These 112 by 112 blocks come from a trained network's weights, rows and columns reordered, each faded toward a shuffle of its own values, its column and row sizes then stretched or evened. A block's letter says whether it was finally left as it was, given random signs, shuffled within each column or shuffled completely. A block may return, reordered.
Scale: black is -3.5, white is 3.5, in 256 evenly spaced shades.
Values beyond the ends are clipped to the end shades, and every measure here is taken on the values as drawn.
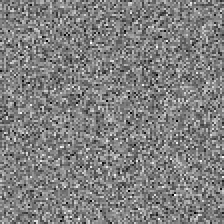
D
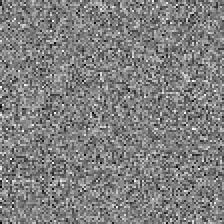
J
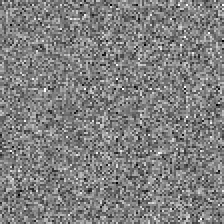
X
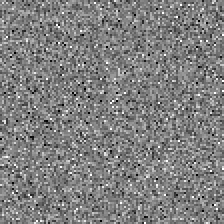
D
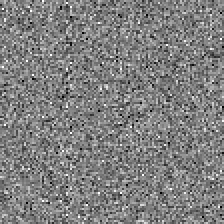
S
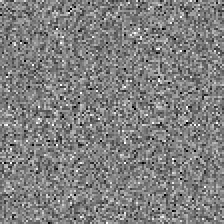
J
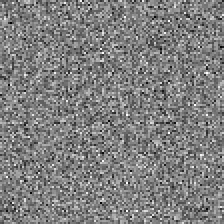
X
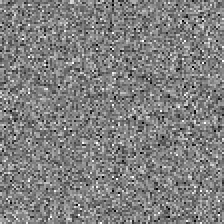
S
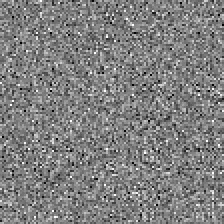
J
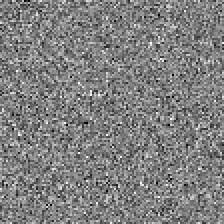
X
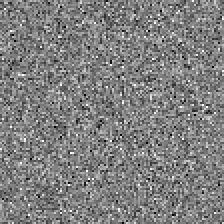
S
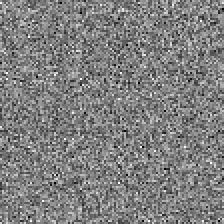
J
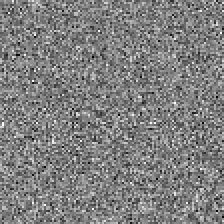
J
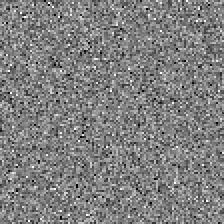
D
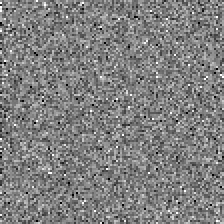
S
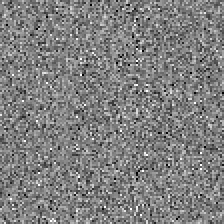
S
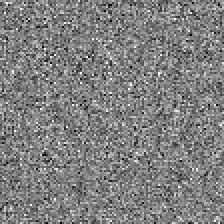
J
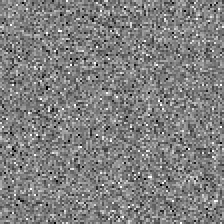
D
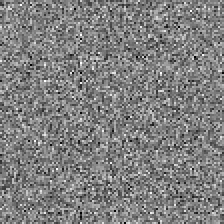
X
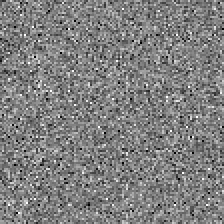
J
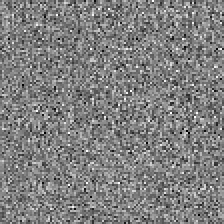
J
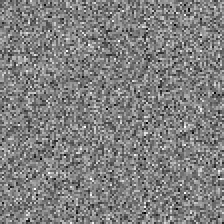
S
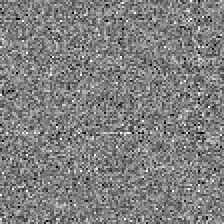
J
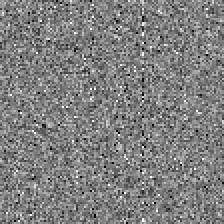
S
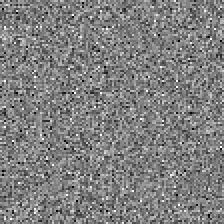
J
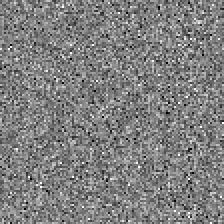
S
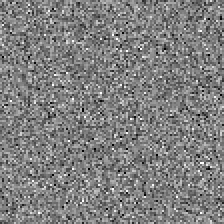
S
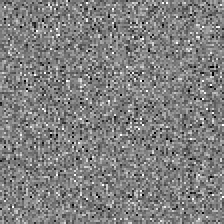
J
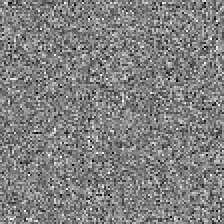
X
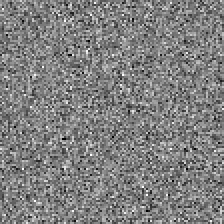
X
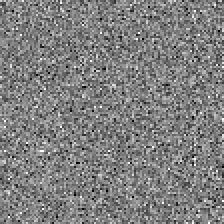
S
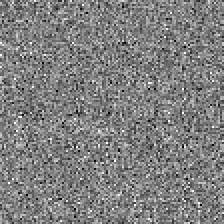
J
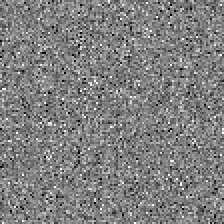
S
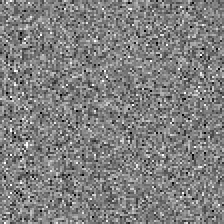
S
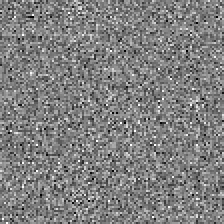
J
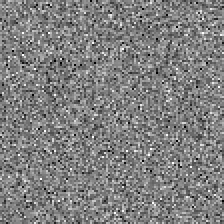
D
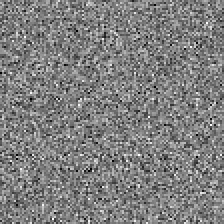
X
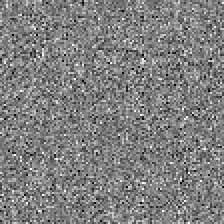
J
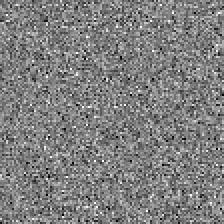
J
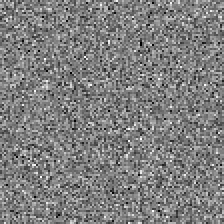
X
